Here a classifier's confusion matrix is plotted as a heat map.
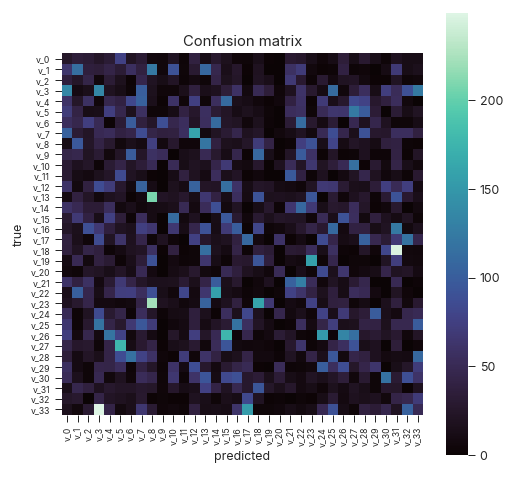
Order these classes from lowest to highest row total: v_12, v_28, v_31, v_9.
v_31, v_9, v_28, v_12
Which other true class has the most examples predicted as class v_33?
v_3
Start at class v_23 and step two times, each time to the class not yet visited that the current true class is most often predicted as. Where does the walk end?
v_13
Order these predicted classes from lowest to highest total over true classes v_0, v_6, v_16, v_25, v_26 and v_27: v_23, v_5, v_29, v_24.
v_23, v_29, v_24, v_5
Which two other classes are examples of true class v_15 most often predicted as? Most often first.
v_10, v_26
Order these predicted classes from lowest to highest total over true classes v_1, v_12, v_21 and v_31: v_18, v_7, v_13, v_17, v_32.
v_17, v_32, v_18, v_7, v_13
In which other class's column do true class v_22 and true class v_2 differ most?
v_14
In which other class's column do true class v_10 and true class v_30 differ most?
v_27
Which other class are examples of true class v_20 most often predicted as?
v_24
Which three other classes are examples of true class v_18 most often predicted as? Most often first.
v_31, v_13, v_30
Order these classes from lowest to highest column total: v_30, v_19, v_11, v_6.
v_19, v_11, v_30, v_6
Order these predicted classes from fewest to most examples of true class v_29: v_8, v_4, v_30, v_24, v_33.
v_30, v_8, v_4, v_33, v_24
